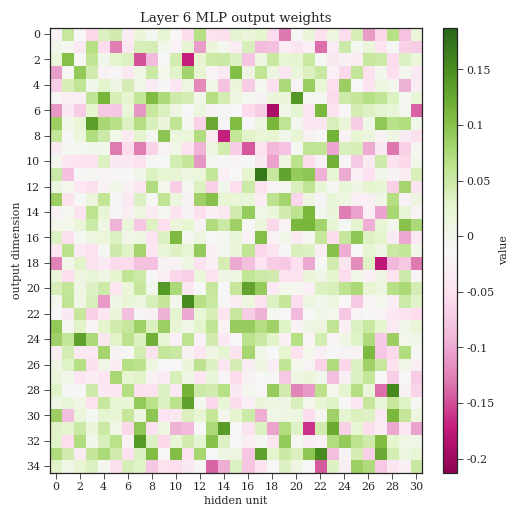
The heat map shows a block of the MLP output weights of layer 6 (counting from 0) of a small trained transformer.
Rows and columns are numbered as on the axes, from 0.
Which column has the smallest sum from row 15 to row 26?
24
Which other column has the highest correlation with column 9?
16
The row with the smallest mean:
18
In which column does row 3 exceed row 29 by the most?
15
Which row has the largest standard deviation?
31
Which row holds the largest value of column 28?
28
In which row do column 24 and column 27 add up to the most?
32
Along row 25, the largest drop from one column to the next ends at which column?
27
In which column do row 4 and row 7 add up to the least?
12
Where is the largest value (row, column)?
11, 17
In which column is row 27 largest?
5
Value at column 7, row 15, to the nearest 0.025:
-0.075
